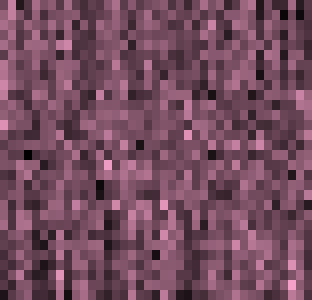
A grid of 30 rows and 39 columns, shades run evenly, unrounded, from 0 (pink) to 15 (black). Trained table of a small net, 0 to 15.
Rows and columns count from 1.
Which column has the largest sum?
36
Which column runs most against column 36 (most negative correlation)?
2
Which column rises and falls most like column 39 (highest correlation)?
24
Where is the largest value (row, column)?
16, 4
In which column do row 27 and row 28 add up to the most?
6
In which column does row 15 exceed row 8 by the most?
1
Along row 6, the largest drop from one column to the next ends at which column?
34
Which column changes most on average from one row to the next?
27
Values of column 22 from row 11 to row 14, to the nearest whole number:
9 8 7 9
